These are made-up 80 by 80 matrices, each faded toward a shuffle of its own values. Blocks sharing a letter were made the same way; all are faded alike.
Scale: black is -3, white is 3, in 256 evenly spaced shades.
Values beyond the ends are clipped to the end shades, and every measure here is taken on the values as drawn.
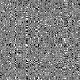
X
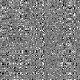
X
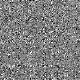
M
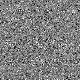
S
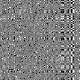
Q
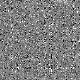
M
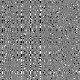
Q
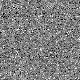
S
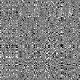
X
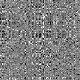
X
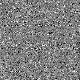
S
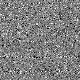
S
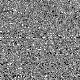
S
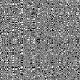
X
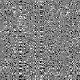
X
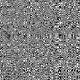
X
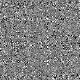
M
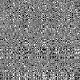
X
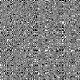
X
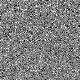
S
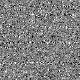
S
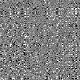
X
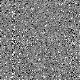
M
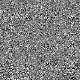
M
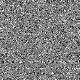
S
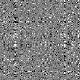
X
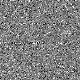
S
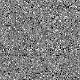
M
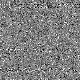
S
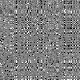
Q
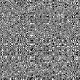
X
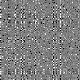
Q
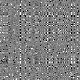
Q
